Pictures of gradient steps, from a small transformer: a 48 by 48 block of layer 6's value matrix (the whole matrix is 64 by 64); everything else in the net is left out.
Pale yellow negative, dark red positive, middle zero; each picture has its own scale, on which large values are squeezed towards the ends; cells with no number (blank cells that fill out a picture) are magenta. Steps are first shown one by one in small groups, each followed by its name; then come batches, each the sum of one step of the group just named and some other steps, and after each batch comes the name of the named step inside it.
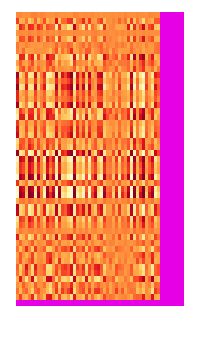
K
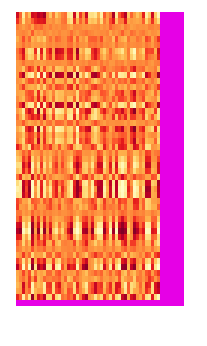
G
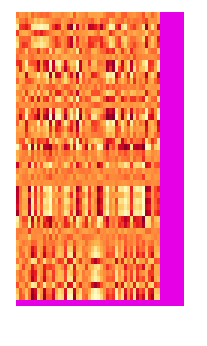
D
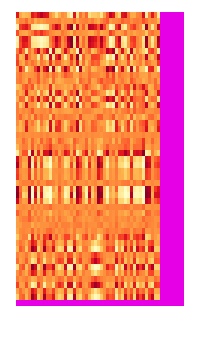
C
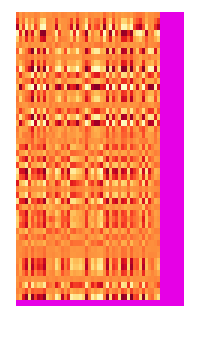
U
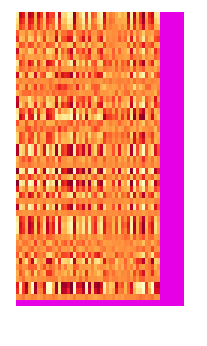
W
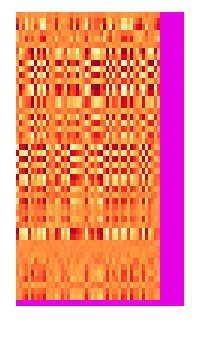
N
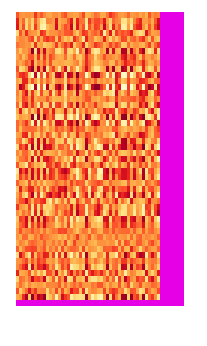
U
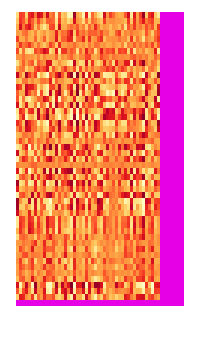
W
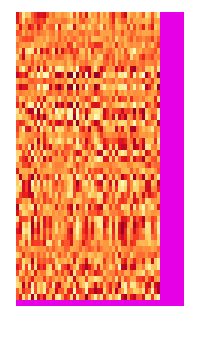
G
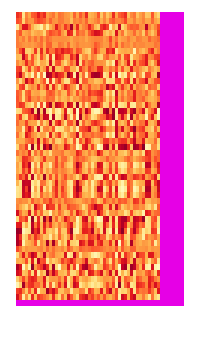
G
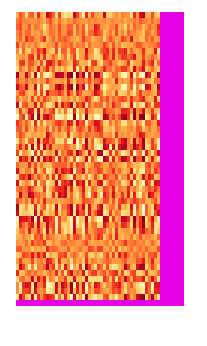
W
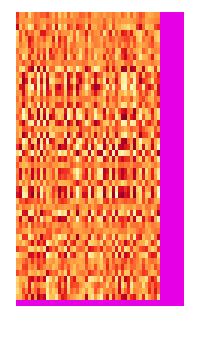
U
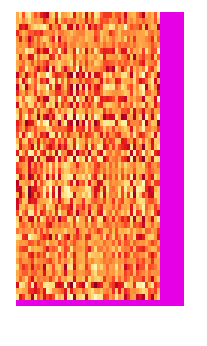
K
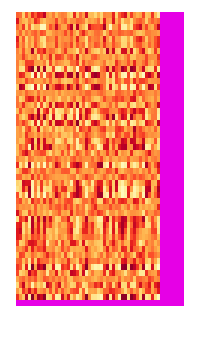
G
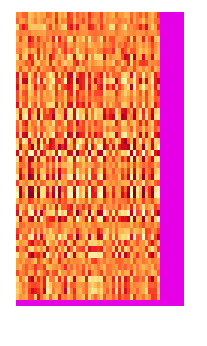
K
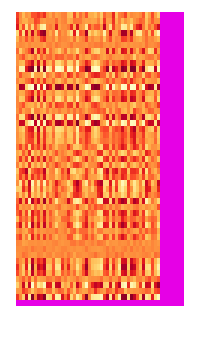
U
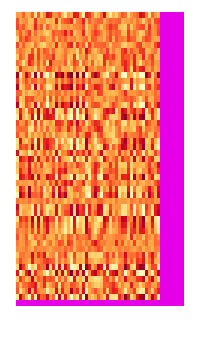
K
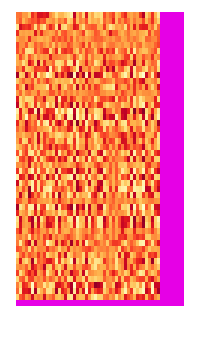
W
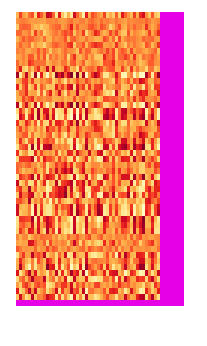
D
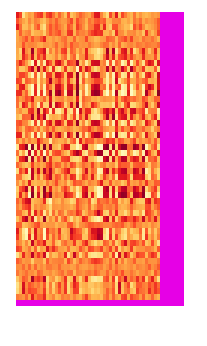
N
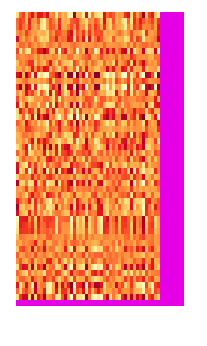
W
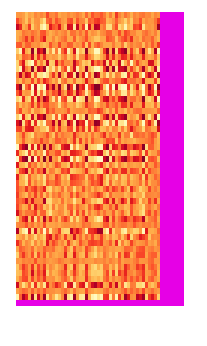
N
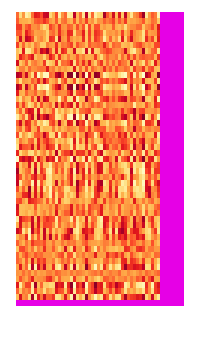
G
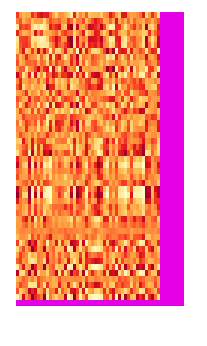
C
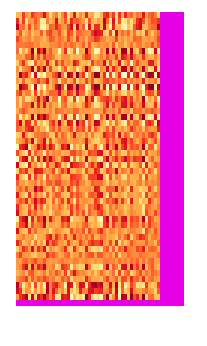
N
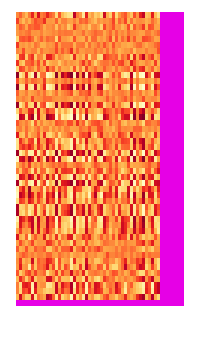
K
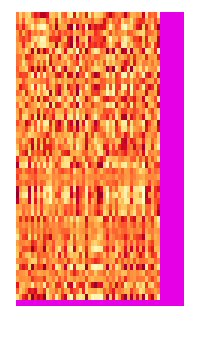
C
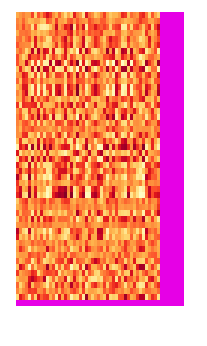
N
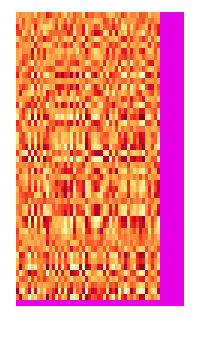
N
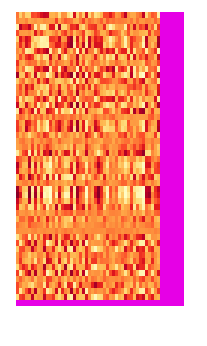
C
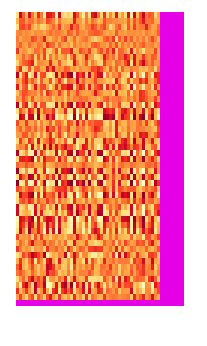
W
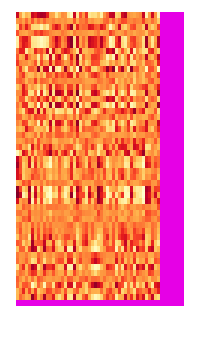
C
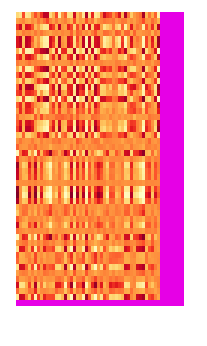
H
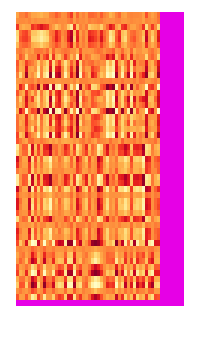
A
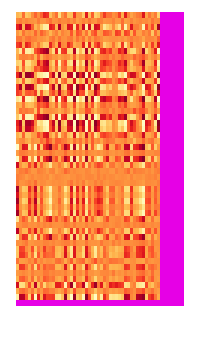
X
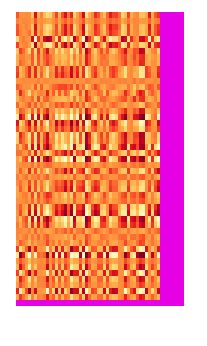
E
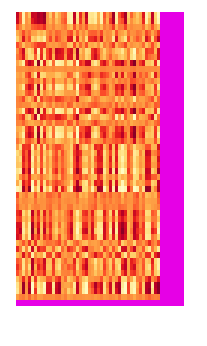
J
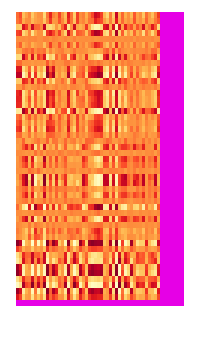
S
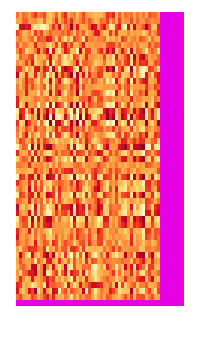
E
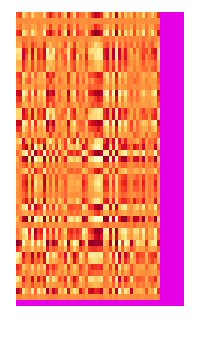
S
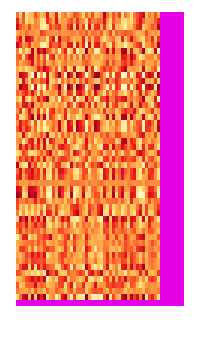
H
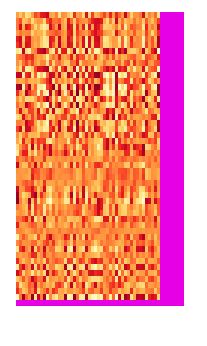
H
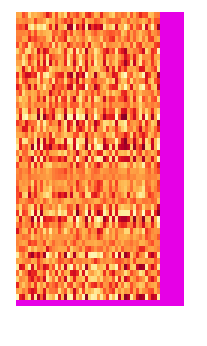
X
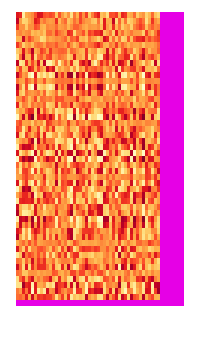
J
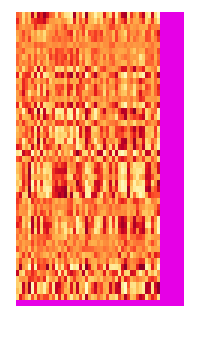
J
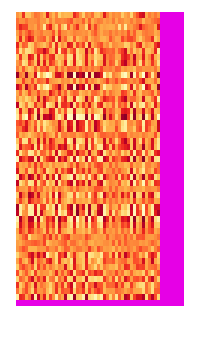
X
